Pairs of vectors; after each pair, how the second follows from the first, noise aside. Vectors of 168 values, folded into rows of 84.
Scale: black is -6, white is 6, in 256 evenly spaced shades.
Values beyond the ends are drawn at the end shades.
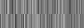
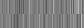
wrapped around, negated, partly zeroed.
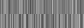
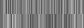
shuffled.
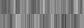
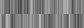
reversed.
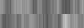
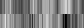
negated, scaled up.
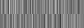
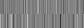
wrapped around, negated, partly zeroed.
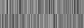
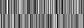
negated, scaled up.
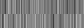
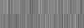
reversed, shrunk.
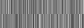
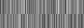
shuffled.
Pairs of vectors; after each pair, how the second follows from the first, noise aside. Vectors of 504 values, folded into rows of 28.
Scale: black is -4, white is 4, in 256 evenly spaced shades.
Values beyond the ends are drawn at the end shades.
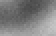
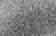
reversed, shrunk.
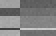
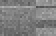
reversed, shrunk.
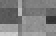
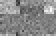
wrapped around, negated, partly zeroed.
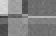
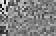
sign-scrambled.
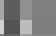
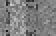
wrapped around, negated, partly zeroed.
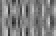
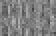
negated, shrunk.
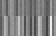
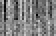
reversed, negated.
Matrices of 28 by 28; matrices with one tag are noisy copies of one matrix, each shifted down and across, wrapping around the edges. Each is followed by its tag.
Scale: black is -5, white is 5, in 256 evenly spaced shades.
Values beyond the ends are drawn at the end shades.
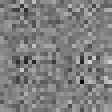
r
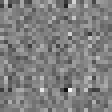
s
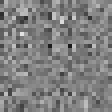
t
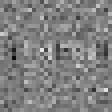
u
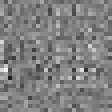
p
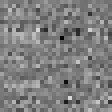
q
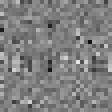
u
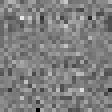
q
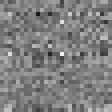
q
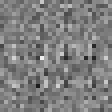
s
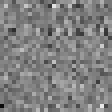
s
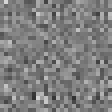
t
